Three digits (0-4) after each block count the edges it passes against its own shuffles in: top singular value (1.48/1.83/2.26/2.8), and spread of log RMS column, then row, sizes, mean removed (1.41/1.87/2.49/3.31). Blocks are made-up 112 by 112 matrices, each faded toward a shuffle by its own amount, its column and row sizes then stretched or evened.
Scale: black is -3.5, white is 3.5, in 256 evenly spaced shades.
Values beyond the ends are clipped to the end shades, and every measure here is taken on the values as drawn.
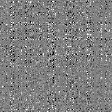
2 4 3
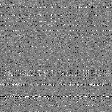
3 1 4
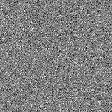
2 0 0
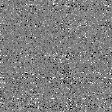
0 2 3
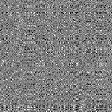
4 1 3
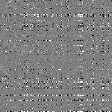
4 3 4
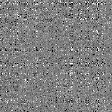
3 3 3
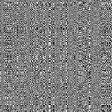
4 4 3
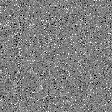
2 1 1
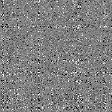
2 3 3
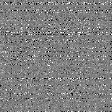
1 2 4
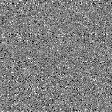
2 0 2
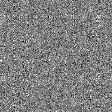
1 3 1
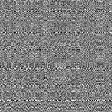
4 0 4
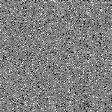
1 1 0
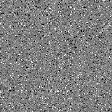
2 1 1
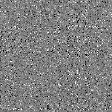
1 2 2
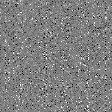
2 3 0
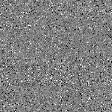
1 1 2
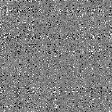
0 3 3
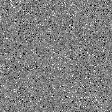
0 2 2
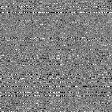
3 0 4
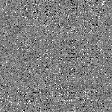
2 2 2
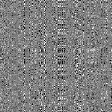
4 4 1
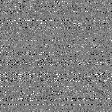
2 0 4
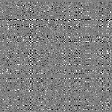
4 3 4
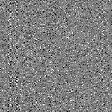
3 2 0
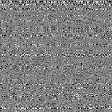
4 1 4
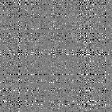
3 4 4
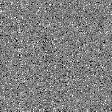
1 1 2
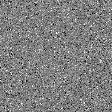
0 2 0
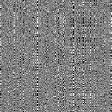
4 4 0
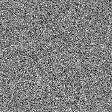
0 1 0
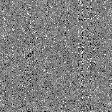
0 3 0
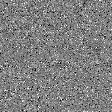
1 0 1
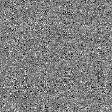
1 2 2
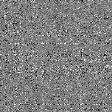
1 2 3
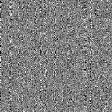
3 3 0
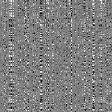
4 4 1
